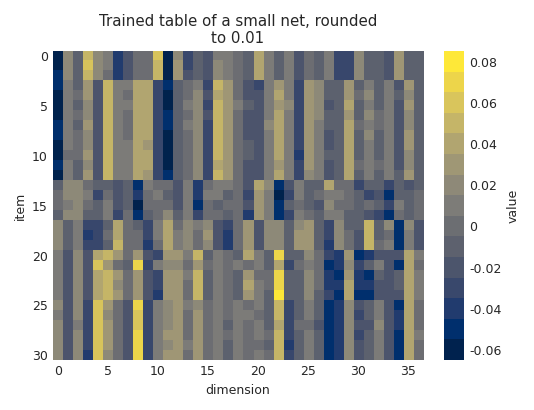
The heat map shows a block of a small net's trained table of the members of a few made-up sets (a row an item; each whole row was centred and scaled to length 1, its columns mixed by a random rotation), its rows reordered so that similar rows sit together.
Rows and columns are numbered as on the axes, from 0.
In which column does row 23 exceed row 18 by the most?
4
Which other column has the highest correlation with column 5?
29
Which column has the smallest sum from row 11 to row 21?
34
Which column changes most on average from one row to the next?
31
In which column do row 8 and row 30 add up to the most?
8
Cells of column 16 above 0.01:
12
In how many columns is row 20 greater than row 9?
15
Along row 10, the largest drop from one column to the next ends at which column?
10
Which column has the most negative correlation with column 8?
27
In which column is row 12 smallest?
0
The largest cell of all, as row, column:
24, 22
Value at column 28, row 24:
-0.05
